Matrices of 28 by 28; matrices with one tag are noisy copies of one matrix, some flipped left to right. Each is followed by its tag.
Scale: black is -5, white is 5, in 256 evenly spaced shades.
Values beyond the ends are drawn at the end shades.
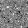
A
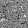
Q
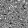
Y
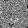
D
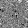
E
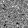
Y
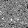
D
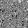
E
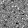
Y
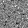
Y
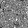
D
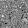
Q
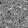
A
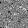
A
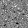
Y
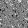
E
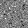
Y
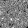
D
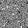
A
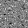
Y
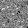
A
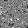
D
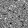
Y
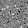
A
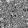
E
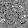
Q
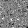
D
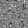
Y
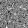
A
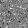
A
